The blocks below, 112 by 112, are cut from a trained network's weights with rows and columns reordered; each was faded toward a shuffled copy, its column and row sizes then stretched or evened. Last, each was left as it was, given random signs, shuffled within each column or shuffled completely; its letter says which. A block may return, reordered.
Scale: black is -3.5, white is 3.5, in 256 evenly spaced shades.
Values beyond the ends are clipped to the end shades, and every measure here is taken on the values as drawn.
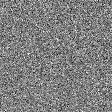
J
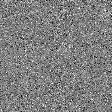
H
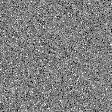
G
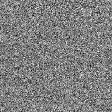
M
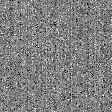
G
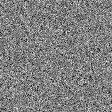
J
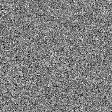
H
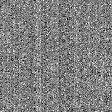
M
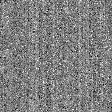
G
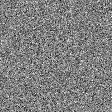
J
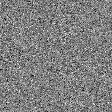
G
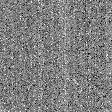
G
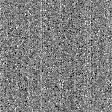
G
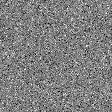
J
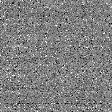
M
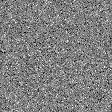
J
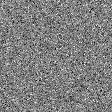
J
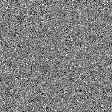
M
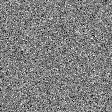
J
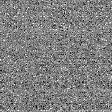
M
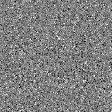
M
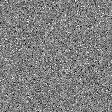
J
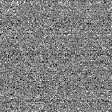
M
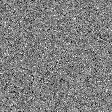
J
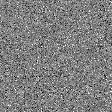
H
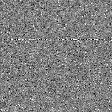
M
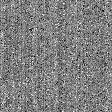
G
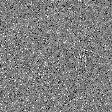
G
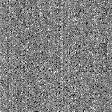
M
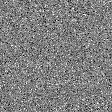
J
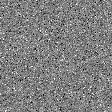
J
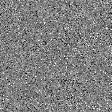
H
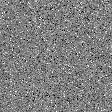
J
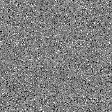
H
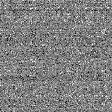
M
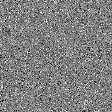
H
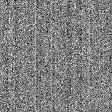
G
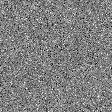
J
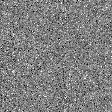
G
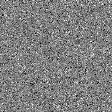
H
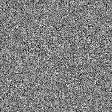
H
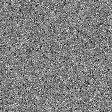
J
